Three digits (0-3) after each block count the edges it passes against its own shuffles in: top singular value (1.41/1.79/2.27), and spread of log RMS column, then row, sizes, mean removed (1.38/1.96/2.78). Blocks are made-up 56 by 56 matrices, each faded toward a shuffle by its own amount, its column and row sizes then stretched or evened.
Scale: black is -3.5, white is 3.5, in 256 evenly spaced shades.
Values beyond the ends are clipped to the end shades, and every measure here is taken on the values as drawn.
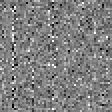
1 2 0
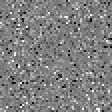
0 0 0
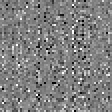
2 2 0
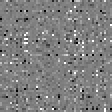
0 2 2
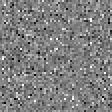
0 1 1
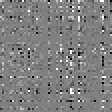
1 3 3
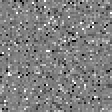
0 0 1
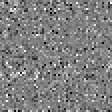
1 1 2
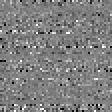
0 0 3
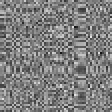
3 0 2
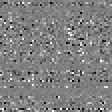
0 1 3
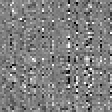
2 3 1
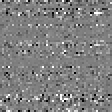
0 1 3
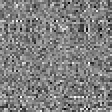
2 0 2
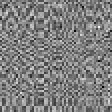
3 2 0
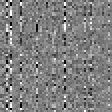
3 3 0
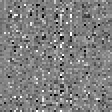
1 2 1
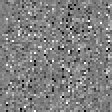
0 2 0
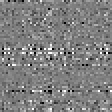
2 1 3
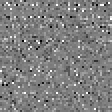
0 0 2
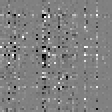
2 3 2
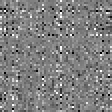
2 3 2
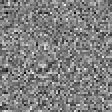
2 0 1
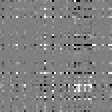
3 3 3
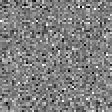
2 0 1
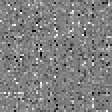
0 2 1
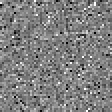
0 1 0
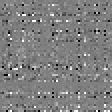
0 2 3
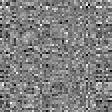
3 2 1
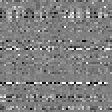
3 0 3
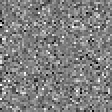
1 1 1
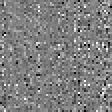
0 3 1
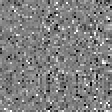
2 1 0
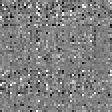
0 2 2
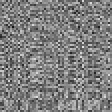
3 2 0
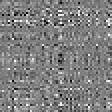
3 2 3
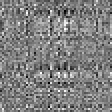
3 2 2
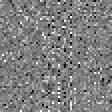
1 2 0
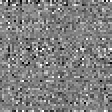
0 1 3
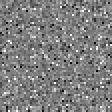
1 0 0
